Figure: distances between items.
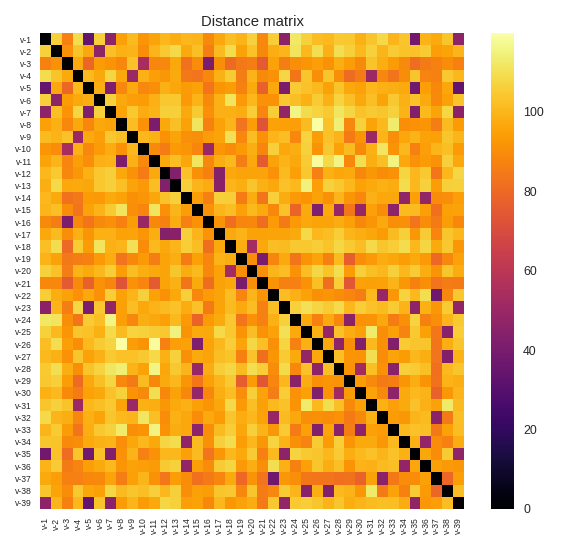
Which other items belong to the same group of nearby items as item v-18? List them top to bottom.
v-20
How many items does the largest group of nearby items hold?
6
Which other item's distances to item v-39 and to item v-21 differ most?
v-19
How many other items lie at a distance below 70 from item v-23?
5
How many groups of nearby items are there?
13
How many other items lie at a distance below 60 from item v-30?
4
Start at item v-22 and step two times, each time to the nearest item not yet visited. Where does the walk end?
v-32
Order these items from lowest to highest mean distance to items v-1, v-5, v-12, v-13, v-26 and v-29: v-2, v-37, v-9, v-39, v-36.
v-39, v-37, v-9, v-36, v-2
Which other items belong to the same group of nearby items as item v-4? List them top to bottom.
v-9, v-31
